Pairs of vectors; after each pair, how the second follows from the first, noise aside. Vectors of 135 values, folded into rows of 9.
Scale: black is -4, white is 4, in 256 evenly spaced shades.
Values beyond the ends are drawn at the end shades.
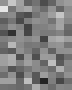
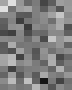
copied.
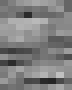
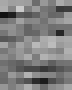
wrapped around.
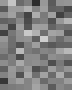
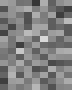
copied.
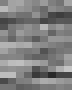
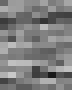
copied.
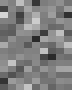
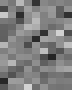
copied.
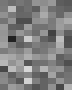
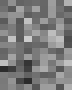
sign-scrambled.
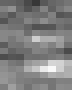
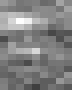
reversed.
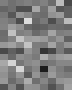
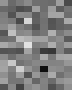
copied.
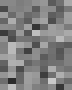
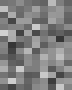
negated.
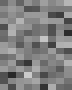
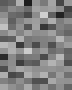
reversed.
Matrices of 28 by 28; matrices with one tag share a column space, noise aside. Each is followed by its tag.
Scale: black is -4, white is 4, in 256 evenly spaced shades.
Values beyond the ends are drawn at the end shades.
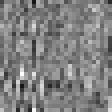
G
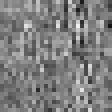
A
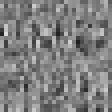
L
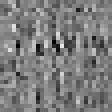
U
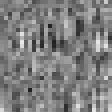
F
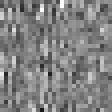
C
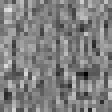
G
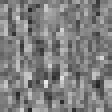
G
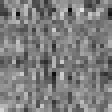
C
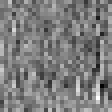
G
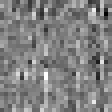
C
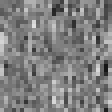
A
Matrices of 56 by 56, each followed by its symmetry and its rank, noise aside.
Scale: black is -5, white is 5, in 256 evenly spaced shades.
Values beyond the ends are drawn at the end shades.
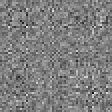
symmetric, rank six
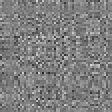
no symmetry, rank five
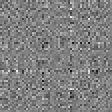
symmetric, rank five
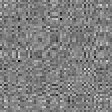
symmetric, rank four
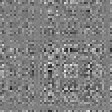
symmetric, rank four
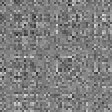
symmetric, rank six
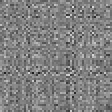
no symmetry, rank six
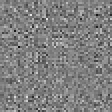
antisymmetric, rank six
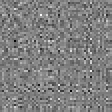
antisymmetric, rank four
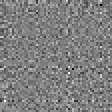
antisymmetric, rank six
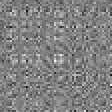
symmetric, rank four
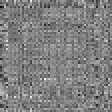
no symmetry, rank six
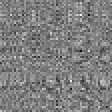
no symmetry, rank six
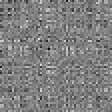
symmetric, rank five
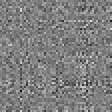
antisymmetric, rank four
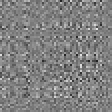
no symmetry, rank four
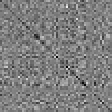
symmetric, rank five
